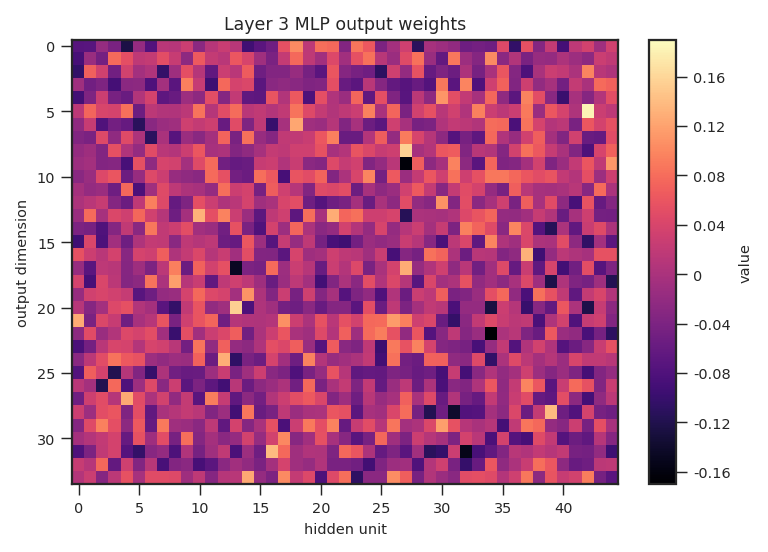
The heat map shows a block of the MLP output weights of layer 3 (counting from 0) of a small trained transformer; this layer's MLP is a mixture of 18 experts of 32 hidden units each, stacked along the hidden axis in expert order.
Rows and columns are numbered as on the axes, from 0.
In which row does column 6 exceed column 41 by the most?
12
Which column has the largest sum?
37
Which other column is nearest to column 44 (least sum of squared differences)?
43
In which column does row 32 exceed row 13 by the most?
27
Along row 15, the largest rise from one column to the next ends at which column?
34
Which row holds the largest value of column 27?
8
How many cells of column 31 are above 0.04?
6
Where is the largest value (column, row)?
42, 5
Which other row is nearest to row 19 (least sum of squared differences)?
2
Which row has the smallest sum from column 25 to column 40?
31
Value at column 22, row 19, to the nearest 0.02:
-0.08
